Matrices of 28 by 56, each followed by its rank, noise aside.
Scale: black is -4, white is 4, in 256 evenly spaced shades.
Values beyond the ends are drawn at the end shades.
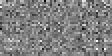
six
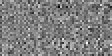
six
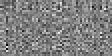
six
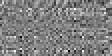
four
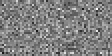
eight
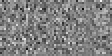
six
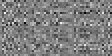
three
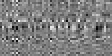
three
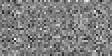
six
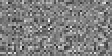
six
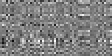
three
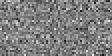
eight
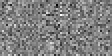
six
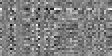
three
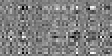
three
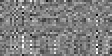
four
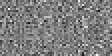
eight
